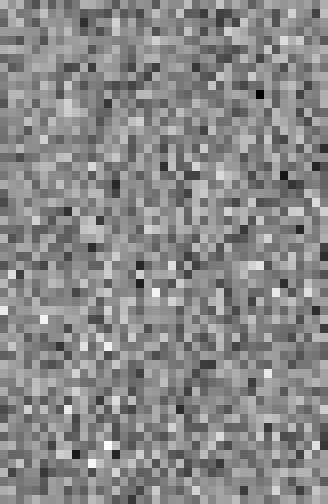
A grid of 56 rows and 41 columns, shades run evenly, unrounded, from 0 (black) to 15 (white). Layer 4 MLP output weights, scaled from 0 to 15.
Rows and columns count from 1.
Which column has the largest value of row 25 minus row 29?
41
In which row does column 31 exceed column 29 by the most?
7
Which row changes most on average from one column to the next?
38
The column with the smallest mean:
24
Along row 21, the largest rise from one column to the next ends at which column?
16
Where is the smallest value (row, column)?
11, 33
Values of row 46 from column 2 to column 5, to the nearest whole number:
6 8 12 7
